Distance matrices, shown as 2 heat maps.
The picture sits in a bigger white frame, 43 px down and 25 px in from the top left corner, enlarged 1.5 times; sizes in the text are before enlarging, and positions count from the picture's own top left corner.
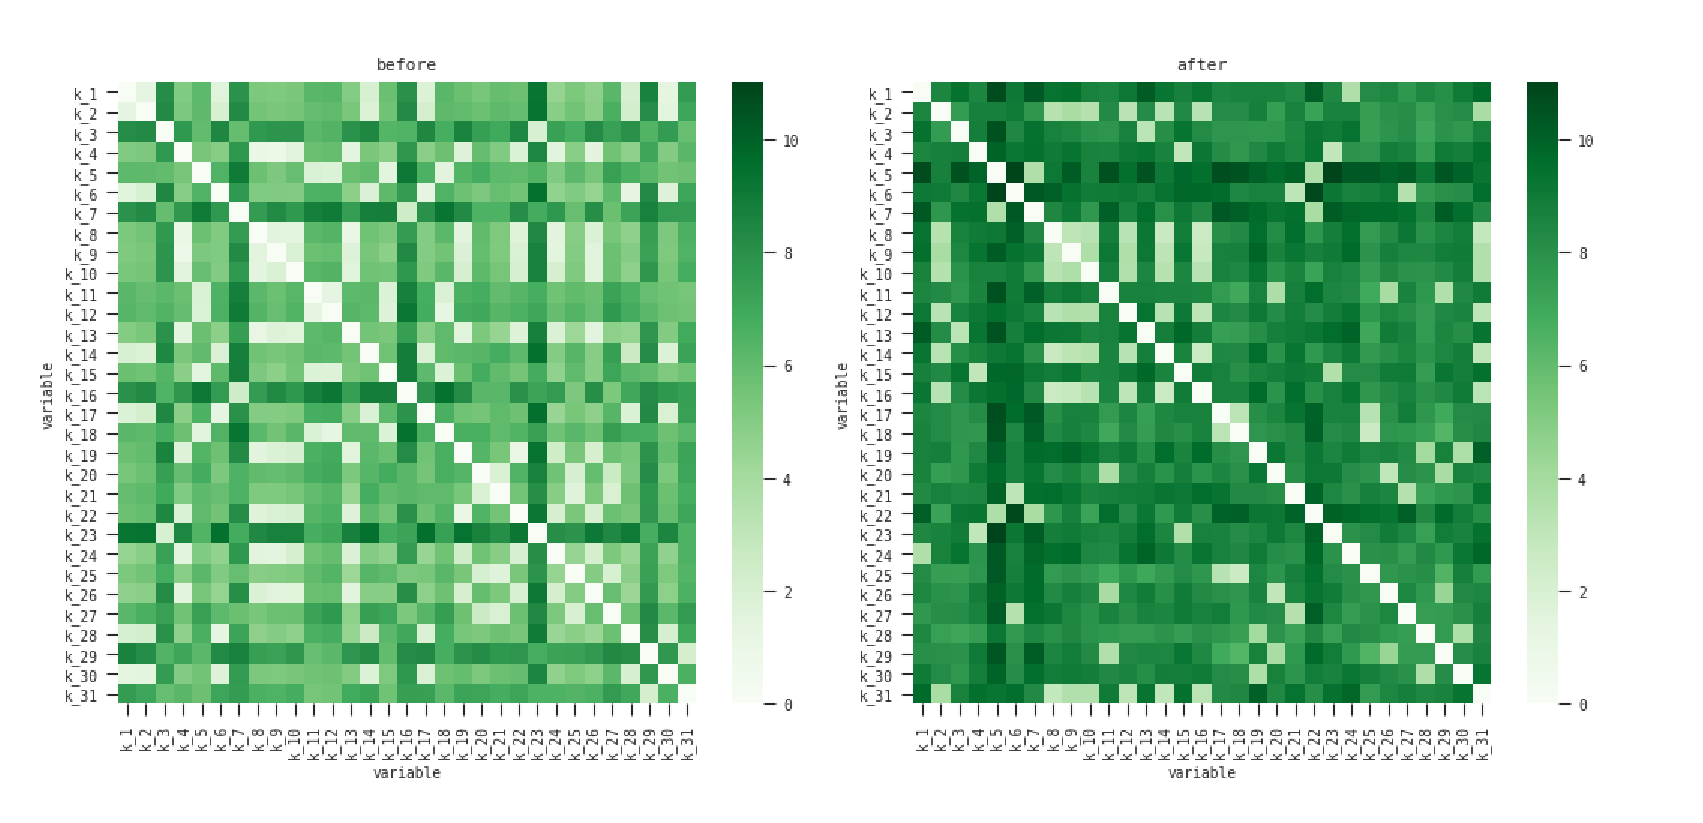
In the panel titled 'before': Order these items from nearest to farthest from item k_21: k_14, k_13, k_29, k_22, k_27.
k_27, k_13, k_22, k_14, k_29
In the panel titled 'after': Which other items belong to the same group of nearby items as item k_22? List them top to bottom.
k_5, k_7
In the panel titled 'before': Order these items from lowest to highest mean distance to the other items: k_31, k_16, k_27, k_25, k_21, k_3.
k_25, k_21, k_27, k_31, k_3, k_16
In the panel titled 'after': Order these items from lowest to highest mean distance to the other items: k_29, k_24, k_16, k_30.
k_16, k_29, k_30, k_24
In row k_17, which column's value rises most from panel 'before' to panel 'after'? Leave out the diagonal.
k_6
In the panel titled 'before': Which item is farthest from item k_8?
k_23
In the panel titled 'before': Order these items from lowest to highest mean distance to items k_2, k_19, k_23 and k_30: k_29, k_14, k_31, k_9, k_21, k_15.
k_14, k_9, k_15, k_21, k_31, k_29
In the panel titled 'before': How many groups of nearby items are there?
7
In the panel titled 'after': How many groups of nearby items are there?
9
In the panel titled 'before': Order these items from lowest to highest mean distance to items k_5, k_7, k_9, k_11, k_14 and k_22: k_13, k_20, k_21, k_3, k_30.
k_13, k_30, k_21, k_20, k_3
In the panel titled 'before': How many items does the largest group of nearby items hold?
9
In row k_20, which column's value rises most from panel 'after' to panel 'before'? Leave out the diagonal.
k_29
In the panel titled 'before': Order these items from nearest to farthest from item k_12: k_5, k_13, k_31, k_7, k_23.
k_5, k_31, k_13, k_23, k_7
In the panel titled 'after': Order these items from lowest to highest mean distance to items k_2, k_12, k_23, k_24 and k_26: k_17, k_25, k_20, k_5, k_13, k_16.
k_16, k_20, k_25, k_17, k_13, k_5
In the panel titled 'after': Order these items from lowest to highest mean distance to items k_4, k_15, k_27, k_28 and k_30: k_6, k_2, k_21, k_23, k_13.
k_23, k_21, k_6, k_2, k_13
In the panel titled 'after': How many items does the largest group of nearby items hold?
8
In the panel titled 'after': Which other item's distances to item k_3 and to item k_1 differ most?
k_13
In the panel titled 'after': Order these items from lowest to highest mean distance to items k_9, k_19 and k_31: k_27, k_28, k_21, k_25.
k_28, k_25, k_27, k_21
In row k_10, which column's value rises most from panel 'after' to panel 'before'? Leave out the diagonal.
k_16
